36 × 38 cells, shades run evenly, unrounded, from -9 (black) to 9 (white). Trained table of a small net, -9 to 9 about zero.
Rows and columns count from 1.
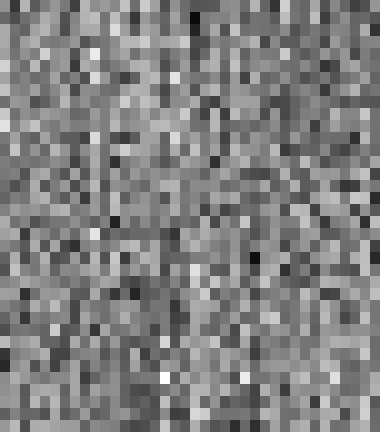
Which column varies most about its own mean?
20
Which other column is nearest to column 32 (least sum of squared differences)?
23
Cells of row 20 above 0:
18
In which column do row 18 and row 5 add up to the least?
36
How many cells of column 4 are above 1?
19
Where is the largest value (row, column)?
32, 17
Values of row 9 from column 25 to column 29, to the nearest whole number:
2 2 -2 -4 -4
